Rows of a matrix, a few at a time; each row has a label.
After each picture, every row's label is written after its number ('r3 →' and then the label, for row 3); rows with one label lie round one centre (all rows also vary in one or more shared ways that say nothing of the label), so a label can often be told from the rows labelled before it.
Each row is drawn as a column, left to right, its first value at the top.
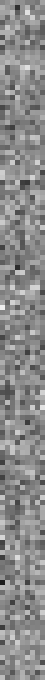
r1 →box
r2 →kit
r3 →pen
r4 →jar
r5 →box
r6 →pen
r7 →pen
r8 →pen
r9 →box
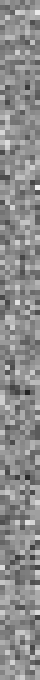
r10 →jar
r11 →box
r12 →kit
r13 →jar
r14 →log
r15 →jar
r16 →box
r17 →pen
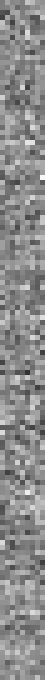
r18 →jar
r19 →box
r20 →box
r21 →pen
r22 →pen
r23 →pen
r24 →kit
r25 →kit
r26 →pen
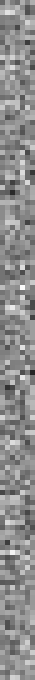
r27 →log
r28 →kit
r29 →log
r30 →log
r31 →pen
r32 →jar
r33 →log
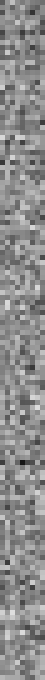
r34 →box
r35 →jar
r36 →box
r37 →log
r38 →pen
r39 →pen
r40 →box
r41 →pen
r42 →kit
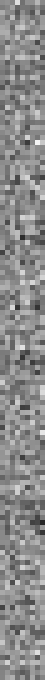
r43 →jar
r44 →log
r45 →box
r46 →kit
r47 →log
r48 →pen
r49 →log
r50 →log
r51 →box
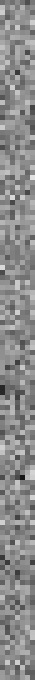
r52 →kit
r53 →kit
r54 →kit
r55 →log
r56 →jar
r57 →log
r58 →pen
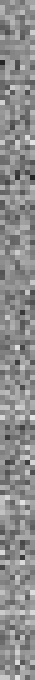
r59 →log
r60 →box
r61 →pen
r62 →log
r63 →jar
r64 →pen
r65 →log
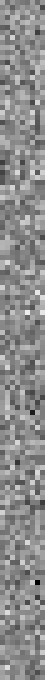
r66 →pen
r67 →jar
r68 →pen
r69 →box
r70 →log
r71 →log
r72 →box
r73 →pen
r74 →box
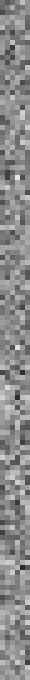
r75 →jar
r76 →log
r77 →box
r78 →log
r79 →pen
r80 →jar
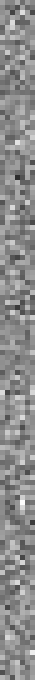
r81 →pen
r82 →jar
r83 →jar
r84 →jar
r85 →log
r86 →box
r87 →box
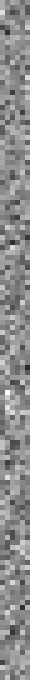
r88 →pen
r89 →box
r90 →kit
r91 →kit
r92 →jar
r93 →log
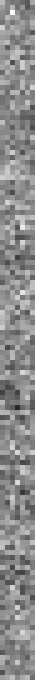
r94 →kit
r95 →box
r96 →log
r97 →log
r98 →jar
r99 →jar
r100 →pen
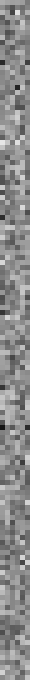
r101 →kit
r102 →box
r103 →box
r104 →box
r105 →pen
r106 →jar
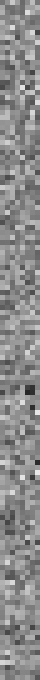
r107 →log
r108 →log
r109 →kit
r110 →box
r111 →log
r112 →kit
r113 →kit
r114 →kit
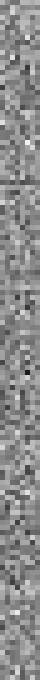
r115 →box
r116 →log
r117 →log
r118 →jar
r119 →pen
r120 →pen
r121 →box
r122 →pen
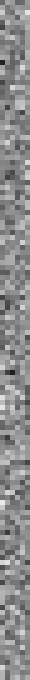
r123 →jar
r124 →pen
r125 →pen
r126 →log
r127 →jar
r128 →pen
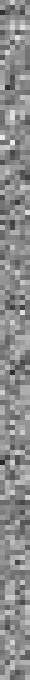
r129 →box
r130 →box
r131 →jar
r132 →kit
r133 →log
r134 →log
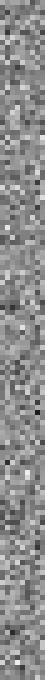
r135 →log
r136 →box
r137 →kit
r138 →log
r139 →kit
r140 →pen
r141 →jar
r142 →box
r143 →pen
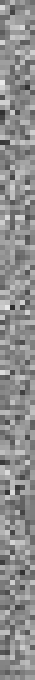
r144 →kit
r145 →log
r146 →pen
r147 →jar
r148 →jar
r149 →log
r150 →jar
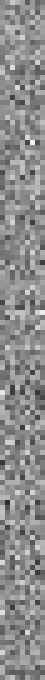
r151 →box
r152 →log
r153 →kit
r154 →pen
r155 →kit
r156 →log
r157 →pen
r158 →kit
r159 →log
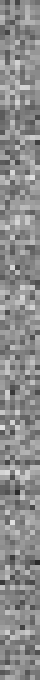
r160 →pen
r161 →jar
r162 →kit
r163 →jar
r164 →pen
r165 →pen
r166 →pen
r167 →kit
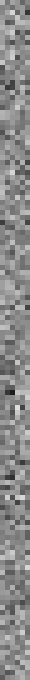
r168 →pen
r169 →jar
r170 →jar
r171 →box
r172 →log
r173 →jar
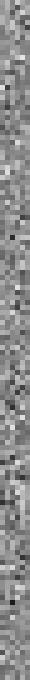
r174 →pen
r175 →box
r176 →log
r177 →pen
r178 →kit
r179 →kit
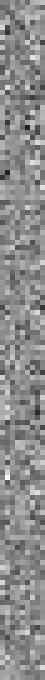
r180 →log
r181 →pen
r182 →kit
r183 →box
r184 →pen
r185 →pen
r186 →kit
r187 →pen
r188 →jar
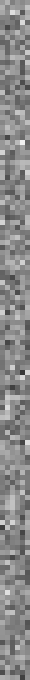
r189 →log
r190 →jar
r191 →kit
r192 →kit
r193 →pen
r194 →box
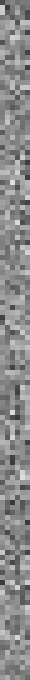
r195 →log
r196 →box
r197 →kit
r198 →kit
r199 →pen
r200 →kit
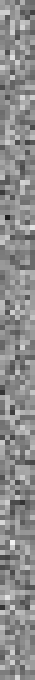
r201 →jar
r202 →kit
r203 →log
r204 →box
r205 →log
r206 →jar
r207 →box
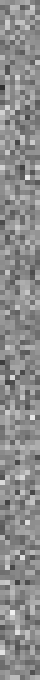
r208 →box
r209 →log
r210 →kit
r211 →log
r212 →pen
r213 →pen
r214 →log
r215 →box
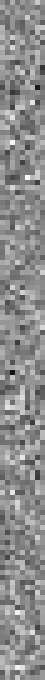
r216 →kit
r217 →kit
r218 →pen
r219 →jar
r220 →jar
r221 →pen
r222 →pen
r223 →box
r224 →kit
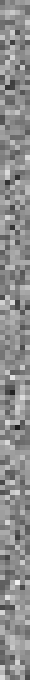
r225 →jar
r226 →box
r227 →jar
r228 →kit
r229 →jar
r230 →pen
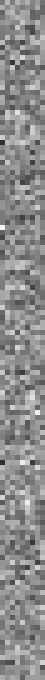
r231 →box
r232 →pen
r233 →pen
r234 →kit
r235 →pen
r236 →pen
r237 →kit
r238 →kit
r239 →log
